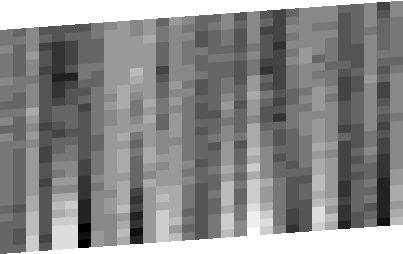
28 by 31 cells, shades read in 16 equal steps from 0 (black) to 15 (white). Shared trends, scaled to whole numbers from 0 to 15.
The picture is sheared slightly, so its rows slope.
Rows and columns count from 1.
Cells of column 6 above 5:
18
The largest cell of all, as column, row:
20, 28
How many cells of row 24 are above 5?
24
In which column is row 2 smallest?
22
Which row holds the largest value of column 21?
27
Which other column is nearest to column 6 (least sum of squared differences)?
5
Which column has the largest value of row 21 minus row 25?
11
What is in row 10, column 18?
7
